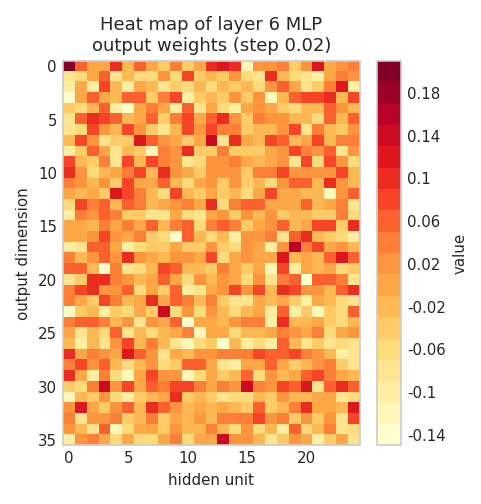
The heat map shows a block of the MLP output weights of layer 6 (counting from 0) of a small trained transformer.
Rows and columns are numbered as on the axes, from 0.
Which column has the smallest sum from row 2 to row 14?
0
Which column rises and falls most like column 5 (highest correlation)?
14
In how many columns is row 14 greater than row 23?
15
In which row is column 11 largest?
28
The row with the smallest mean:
26
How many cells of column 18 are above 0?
23
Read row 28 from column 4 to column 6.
-0.02 -0.06 -0.02
